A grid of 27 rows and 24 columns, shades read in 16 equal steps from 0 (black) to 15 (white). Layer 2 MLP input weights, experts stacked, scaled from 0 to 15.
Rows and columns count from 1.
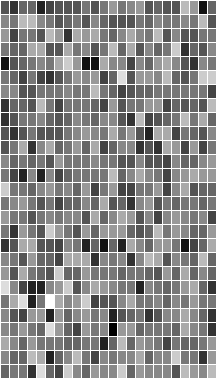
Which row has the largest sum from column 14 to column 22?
27
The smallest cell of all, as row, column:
24, 13
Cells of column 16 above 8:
7
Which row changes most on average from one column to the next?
11
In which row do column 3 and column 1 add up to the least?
5
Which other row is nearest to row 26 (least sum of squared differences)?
4
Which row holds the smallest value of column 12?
18
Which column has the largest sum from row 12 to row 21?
1
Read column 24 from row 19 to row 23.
6 6 3 7 3
